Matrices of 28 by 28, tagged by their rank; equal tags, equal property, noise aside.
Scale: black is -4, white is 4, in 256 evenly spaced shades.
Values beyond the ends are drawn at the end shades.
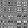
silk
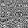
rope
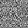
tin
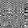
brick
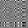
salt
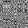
tin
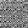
rope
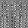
brick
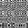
brick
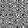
rope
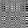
salt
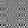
salt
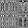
silk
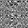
rope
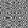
brick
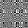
salt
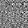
tin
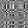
salt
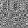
tin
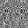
rope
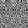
brick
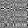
silk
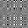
salt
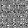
tin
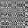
brick
